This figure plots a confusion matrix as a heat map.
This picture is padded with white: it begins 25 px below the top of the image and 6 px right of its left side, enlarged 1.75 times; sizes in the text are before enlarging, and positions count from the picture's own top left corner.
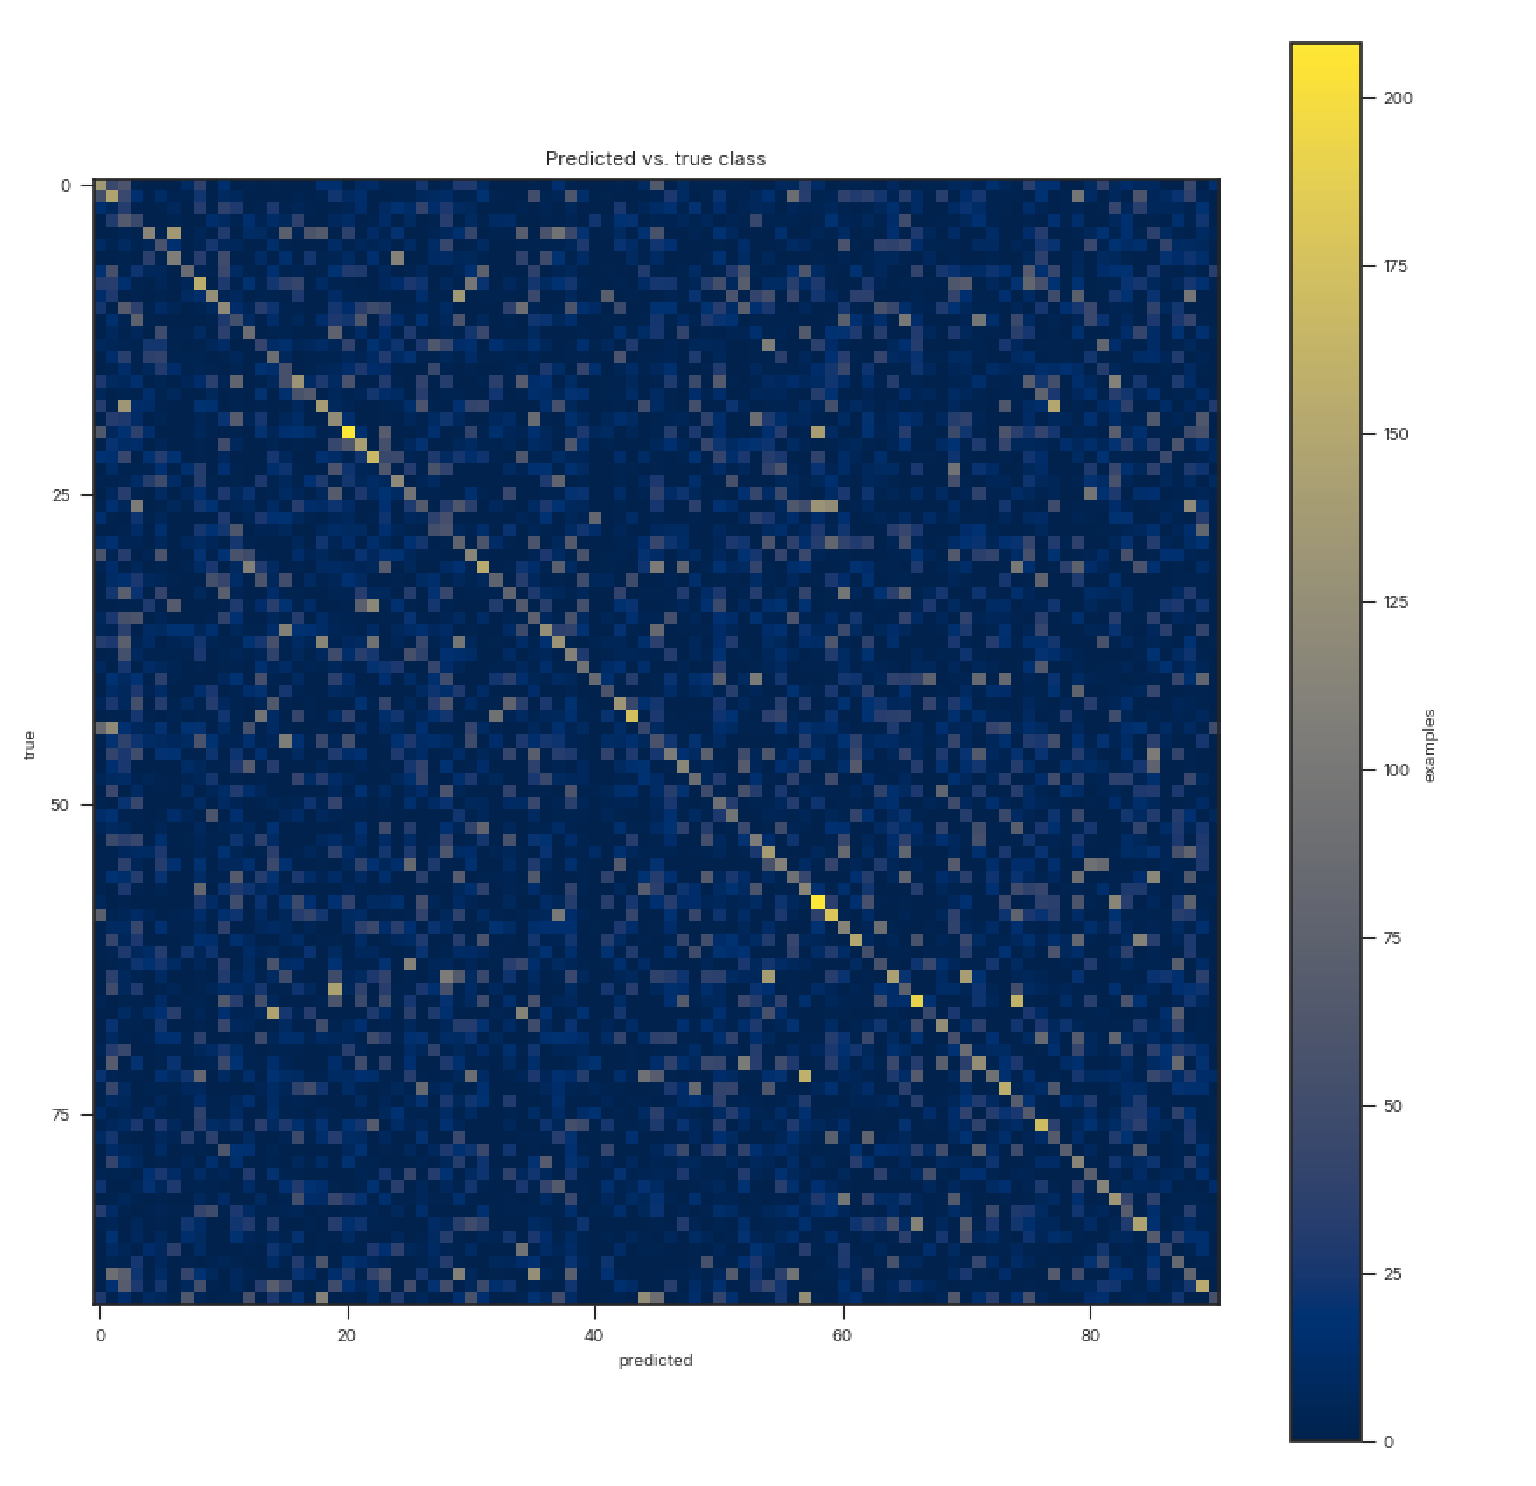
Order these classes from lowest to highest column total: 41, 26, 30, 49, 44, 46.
41, 44, 49, 46, 26, 30
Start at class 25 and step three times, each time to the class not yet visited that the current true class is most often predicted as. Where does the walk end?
14
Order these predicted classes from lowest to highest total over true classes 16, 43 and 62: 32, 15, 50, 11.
15, 11, 50, 32
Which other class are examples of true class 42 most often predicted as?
33
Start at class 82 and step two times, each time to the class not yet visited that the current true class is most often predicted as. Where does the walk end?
63
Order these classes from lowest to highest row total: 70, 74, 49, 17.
74, 17, 70, 49
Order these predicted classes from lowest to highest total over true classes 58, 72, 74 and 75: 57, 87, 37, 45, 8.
37, 87, 45, 8, 57
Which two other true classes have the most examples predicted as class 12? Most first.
31, 47
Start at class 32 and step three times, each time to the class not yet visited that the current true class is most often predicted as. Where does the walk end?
34
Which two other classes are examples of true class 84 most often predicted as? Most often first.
66, 70
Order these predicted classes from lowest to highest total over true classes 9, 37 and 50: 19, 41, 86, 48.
86, 48, 19, 41
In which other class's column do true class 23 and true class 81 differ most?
69
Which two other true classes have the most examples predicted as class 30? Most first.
8, 72
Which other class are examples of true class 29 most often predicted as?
59
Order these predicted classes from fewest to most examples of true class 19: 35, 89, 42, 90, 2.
90, 42, 2, 89, 35
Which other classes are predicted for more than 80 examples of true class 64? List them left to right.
28, 54, 70
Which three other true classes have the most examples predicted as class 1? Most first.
44, 88, 71
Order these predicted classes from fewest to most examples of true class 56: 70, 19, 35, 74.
19, 74, 70, 35
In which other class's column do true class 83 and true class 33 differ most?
60
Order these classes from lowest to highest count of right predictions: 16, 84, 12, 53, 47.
12, 53, 47, 16, 84
